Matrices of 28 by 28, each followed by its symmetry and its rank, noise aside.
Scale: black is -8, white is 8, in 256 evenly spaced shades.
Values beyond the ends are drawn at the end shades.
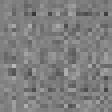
no symmetry, rank four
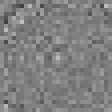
symmetric, rank four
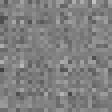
no symmetry, rank four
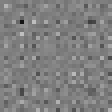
symmetric, rank three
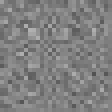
symmetric, rank four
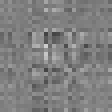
no symmetry, rank two
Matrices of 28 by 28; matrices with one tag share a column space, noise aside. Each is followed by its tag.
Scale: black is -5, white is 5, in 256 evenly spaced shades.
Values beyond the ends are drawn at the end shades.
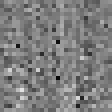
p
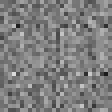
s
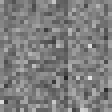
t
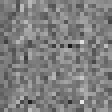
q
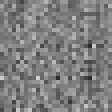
t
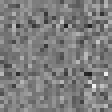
s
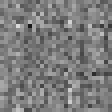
s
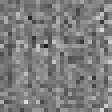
q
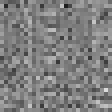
p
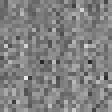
t
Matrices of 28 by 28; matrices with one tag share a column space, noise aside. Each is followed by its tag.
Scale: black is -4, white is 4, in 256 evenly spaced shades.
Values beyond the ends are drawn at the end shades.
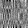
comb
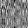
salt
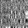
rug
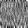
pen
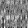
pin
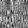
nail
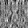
nail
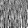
pin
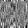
pen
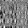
rug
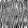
pen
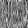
nail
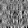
rug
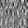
salt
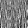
pin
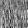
pin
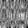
comb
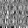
rug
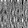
nail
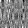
comb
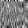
pen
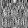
salt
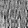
pin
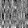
comb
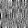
comb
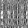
rug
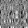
rug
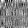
salt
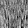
pin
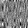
pen
